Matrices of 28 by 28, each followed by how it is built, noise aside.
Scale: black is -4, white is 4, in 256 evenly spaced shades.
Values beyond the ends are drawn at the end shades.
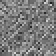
Hankel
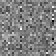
uneven columns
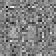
low rank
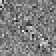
banded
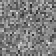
noise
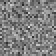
noise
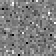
sparse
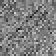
Hankel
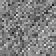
Hankel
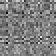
low rank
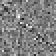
banded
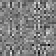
low rank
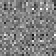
low rank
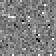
sparse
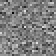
low rank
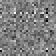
low rank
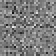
low rank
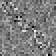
banded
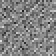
Hankel
